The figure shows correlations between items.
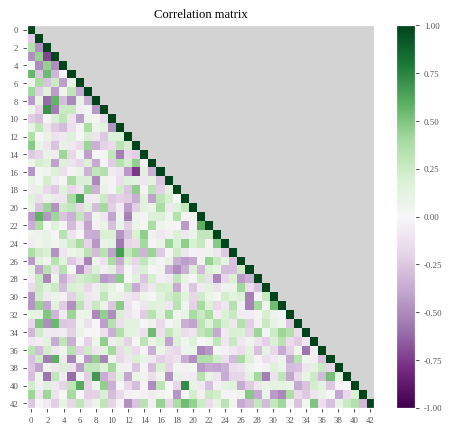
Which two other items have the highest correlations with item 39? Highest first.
8, 37
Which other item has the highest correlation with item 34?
15
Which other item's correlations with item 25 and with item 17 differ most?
11
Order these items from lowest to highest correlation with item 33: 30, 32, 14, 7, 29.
32, 7, 14, 30, 29
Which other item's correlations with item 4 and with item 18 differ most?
27
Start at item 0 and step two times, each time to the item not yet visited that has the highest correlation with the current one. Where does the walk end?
2
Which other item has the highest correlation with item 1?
21
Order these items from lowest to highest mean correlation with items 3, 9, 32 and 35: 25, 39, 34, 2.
39, 34, 25, 2
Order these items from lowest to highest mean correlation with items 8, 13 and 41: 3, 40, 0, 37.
40, 3, 0, 37
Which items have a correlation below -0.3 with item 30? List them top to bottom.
0, 27, 41
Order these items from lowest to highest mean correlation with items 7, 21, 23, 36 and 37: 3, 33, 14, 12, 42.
12, 42, 14, 3, 33
